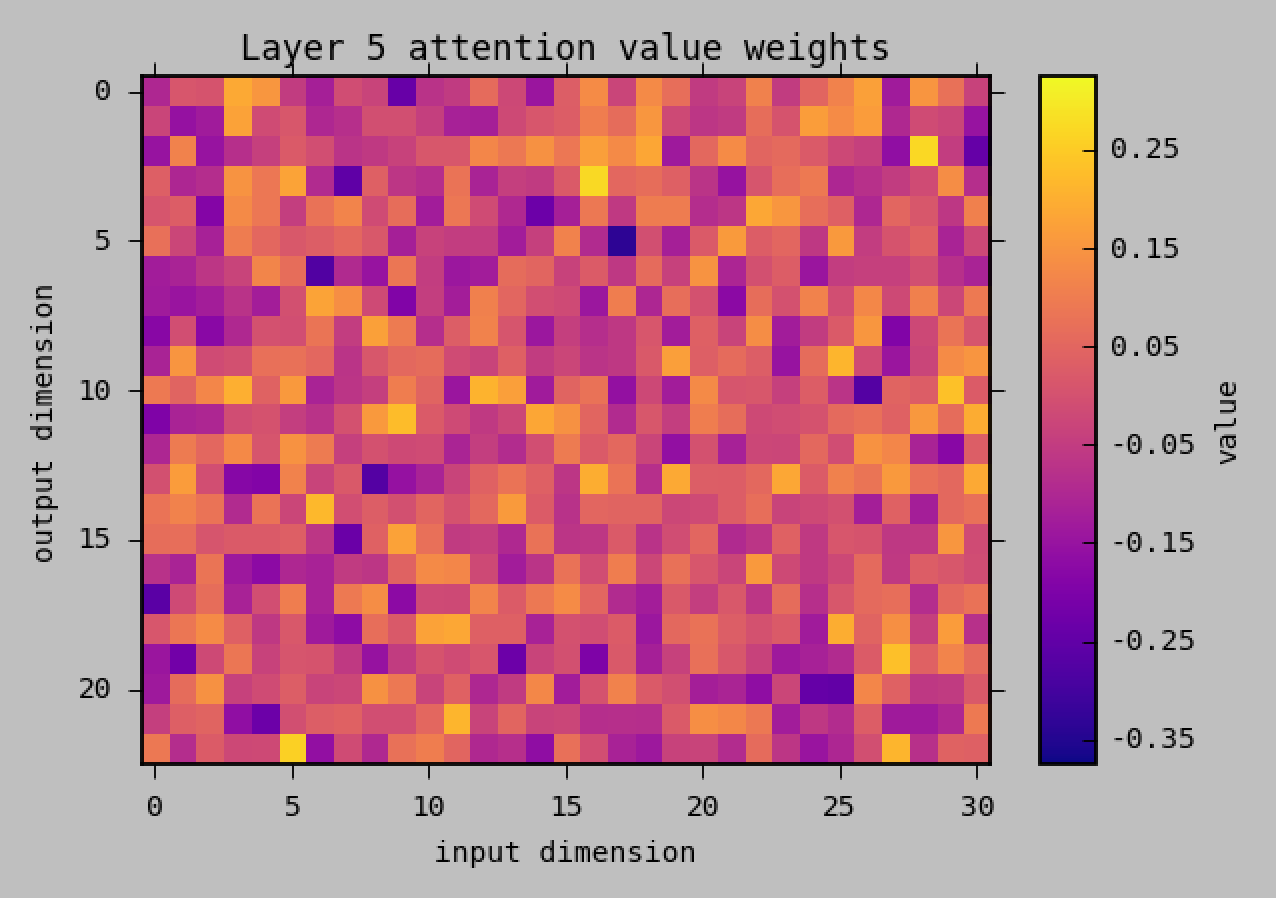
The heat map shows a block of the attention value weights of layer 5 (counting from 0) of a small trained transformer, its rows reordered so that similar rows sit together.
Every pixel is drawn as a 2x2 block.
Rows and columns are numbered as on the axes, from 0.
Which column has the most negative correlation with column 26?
0
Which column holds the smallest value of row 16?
4
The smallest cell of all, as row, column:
5, 17
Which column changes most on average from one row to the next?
9
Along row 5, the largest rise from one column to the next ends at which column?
18
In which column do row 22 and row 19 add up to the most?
27
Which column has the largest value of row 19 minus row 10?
26
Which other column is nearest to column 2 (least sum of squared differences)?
10
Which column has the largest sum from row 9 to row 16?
30
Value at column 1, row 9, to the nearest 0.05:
0.15
